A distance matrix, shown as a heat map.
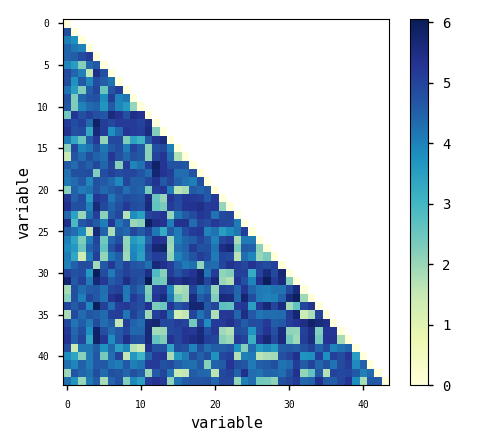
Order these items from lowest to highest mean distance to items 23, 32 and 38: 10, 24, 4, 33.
33, 10, 24, 4
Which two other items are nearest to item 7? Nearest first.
36, 17
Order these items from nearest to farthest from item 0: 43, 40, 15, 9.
15, 40, 43, 9
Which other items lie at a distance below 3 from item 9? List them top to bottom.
1, 10, 24, 39
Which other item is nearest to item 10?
39
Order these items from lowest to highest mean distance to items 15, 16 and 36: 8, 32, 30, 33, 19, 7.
32, 33, 7, 19, 8, 30
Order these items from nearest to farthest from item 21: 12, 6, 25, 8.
12, 25, 6, 8
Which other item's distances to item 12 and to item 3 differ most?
6
